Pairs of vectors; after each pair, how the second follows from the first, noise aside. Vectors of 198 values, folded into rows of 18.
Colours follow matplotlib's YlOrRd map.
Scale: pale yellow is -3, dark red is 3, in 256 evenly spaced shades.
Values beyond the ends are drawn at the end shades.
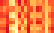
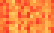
shrunk.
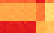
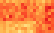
negated, shrunk.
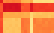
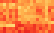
wrapped around, shrunk.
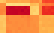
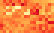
negated, partly zeroed.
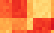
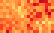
negated, partly zeroed.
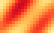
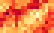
wrapped around, negated.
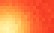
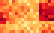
wrapped around, negated.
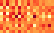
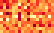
sign-scrambled.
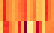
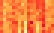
negated, shrunk.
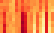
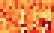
sign-scrambled.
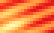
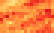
wrapped around, shrunk.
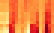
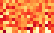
sign-scrambled.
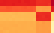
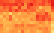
shrunk.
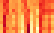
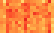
wrapped around, shrunk.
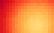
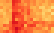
wrapped around, shrunk.
